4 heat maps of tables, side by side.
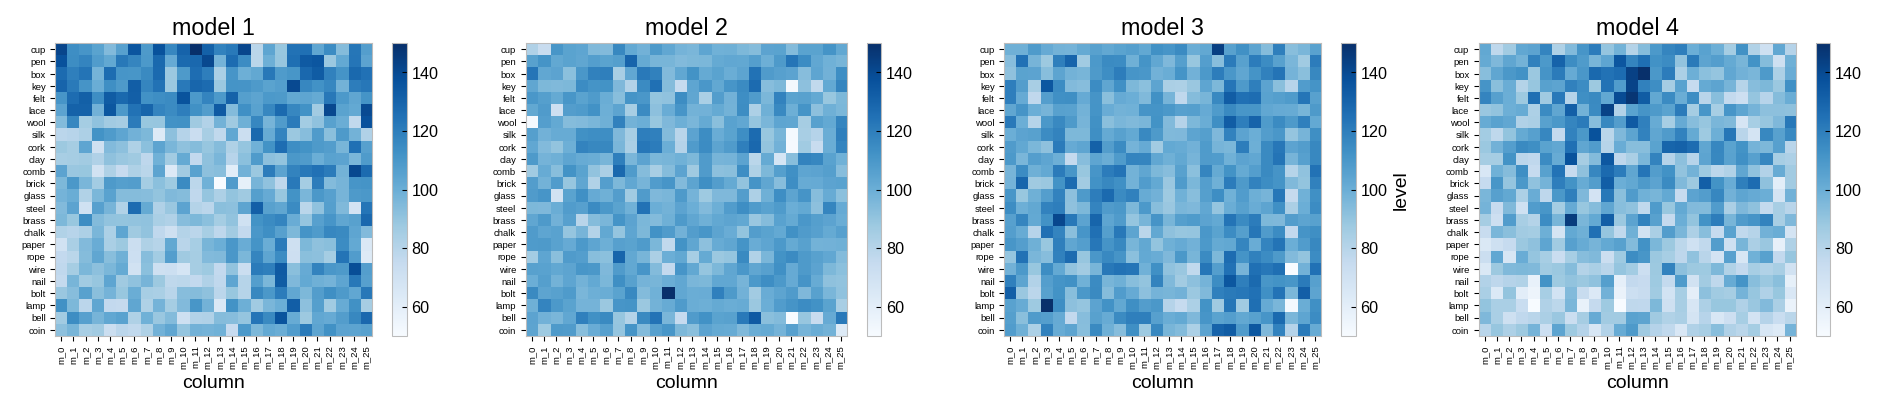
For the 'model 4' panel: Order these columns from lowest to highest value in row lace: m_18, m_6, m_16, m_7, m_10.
m_6, m_18, m_16, m_7, m_10
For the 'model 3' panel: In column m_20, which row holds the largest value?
coin
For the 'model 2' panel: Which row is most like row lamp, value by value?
brass
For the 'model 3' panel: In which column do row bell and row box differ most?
m_5
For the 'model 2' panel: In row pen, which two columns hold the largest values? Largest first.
m_8, m_21
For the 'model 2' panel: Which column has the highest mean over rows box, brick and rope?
m_21
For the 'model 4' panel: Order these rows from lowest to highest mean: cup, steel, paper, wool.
paper, steel, cup, wool
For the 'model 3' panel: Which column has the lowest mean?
m_23
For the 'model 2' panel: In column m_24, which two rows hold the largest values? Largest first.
steel, cup
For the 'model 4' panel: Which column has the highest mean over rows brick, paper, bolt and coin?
m_10
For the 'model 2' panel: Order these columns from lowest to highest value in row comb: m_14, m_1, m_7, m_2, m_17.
m_2, m_1, m_14, m_17, m_7
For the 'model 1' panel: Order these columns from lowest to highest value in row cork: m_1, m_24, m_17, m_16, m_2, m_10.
m_1, m_10, m_16, m_2, m_17, m_24
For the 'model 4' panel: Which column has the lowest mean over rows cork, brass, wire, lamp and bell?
m_25
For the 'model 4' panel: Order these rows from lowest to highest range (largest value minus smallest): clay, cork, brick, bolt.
bolt, cork, clay, brick
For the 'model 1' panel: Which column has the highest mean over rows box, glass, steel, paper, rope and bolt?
m_16
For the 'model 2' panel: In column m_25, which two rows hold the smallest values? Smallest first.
coin, lamp
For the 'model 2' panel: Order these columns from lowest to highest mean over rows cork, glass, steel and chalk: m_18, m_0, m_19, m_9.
m_19, m_0, m_18, m_9
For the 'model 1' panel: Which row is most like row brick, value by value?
glass
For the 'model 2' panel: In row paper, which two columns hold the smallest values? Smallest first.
m_11, m_14
